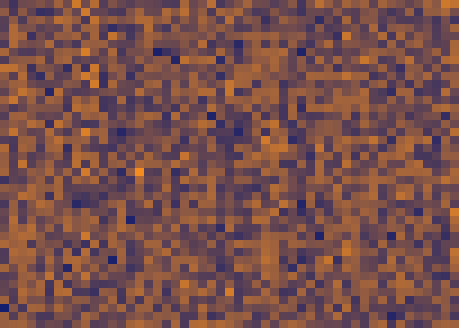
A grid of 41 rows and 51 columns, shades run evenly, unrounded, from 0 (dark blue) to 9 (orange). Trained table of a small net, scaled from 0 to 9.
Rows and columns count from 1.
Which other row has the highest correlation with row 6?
17
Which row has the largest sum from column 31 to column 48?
18
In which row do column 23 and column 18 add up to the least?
7
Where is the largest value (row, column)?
22, 16
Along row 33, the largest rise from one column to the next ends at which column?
14
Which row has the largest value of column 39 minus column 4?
5
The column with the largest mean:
31
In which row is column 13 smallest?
33
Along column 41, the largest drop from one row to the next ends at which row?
9
